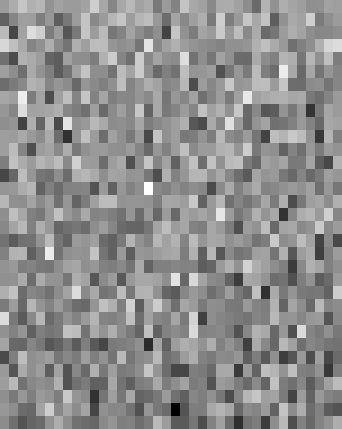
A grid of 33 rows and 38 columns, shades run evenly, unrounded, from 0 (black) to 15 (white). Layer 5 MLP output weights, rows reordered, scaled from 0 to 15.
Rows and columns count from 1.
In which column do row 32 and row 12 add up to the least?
20
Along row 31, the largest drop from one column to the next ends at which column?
11
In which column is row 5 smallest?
2
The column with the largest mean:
25
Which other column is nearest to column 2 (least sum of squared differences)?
38
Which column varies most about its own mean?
17
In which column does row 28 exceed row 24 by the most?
3
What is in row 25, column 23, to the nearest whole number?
4
